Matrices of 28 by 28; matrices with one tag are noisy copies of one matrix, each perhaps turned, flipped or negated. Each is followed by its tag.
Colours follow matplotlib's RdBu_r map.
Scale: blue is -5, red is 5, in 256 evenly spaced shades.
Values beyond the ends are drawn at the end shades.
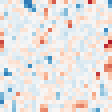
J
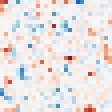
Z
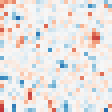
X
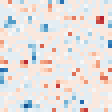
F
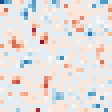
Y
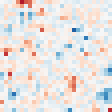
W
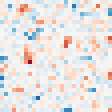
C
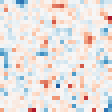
Z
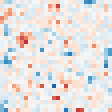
Z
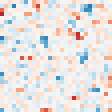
C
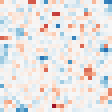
Z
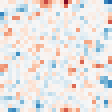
J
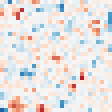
W
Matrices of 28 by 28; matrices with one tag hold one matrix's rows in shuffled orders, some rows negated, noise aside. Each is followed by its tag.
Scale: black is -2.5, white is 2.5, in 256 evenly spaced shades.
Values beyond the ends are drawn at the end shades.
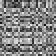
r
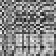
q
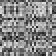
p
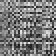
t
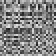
r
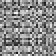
r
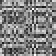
p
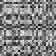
r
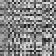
t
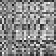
q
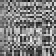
t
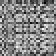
q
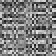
p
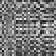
q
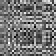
t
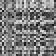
q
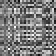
t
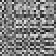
q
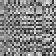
t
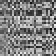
t
